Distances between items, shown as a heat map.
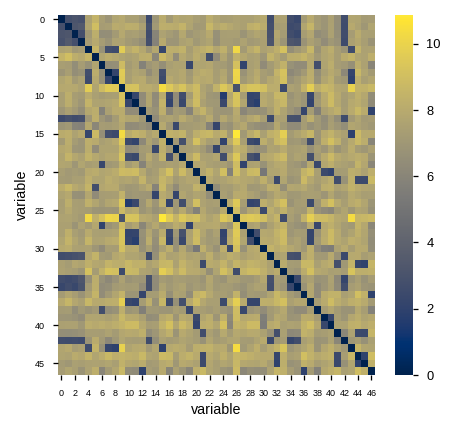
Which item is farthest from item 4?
26
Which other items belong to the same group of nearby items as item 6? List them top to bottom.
19, 27, 38
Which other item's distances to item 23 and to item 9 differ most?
17
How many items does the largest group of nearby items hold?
9
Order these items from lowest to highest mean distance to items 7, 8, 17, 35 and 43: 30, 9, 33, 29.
30, 29, 33, 9
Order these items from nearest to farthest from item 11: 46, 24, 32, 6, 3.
24, 46, 3, 6, 32
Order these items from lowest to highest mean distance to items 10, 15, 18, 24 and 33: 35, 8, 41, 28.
28, 8, 35, 41
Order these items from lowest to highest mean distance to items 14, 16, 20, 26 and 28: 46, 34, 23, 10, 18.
10, 18, 23, 34, 46
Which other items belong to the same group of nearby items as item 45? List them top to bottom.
21, 32, 41, 44
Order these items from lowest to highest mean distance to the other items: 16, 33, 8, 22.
16, 8, 22, 33
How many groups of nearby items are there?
11
